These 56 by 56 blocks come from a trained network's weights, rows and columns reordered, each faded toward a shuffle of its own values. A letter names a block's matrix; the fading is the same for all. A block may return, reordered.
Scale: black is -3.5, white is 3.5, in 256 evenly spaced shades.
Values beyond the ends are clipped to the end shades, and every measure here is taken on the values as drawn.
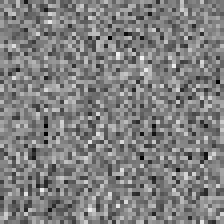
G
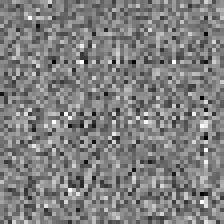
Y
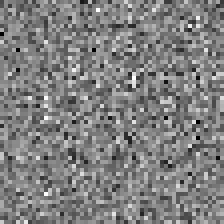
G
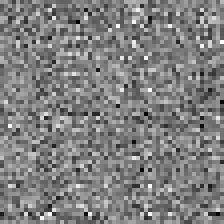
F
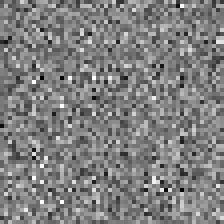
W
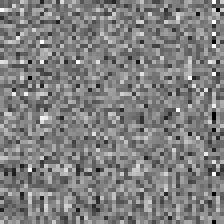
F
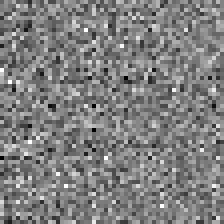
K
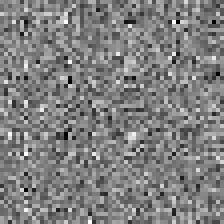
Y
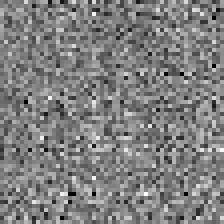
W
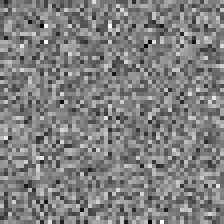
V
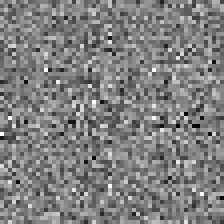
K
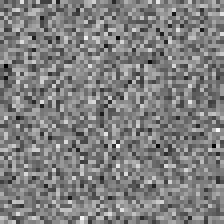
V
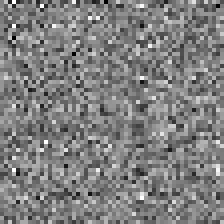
F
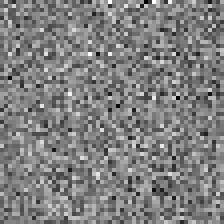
V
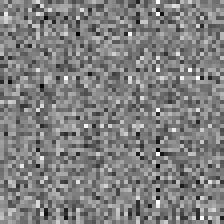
F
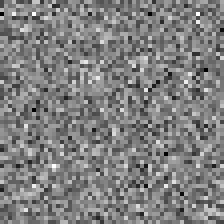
V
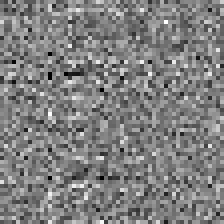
Y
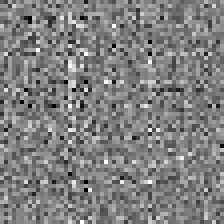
K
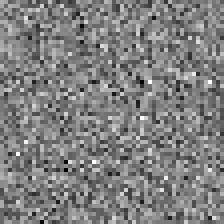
V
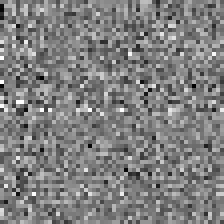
F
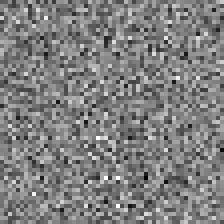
V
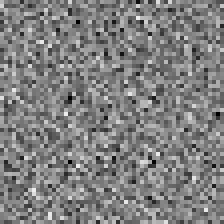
G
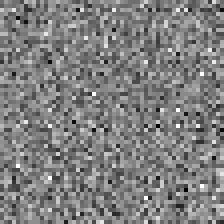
F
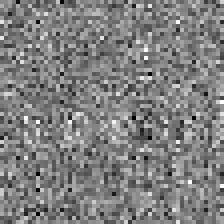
K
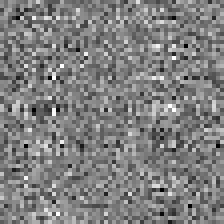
Y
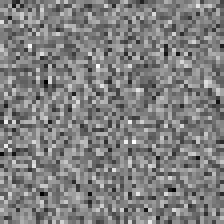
V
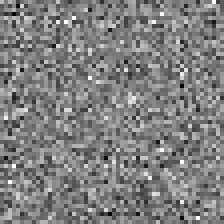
K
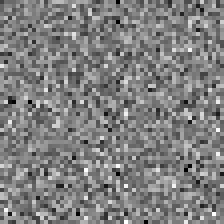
G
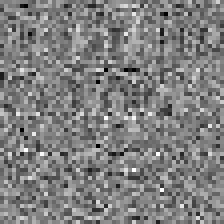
W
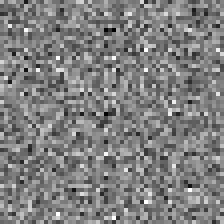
W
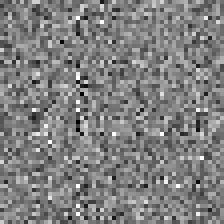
F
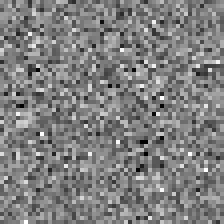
K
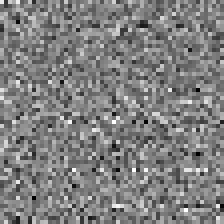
F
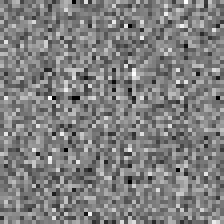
G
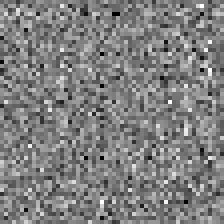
G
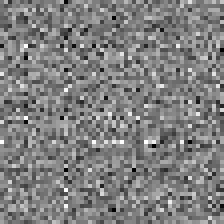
F
